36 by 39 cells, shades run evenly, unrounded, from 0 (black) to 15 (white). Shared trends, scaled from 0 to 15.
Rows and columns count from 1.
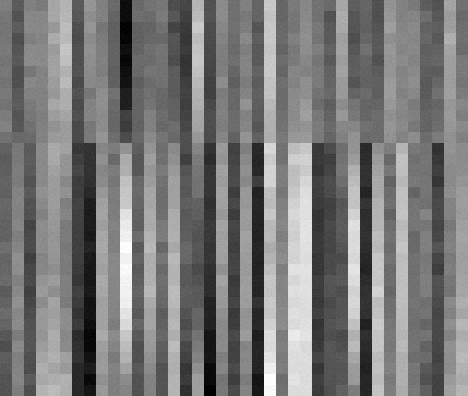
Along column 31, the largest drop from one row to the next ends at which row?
14
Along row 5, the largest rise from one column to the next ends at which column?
17
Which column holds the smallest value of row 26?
8
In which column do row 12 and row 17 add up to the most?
23
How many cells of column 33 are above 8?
13
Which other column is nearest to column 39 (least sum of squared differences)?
9
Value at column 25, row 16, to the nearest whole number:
11
